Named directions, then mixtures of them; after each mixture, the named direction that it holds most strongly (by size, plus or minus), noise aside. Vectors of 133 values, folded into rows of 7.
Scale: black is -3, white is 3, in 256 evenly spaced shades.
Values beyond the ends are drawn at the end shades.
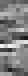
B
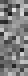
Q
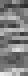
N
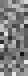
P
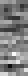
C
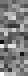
P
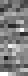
N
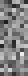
P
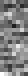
N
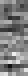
C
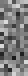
P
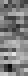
C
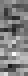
C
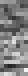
C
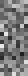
P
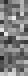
Q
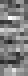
N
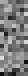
P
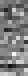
C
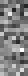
Q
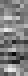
C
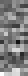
N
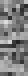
B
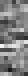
B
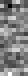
N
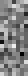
P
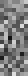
P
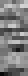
N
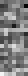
N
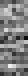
C
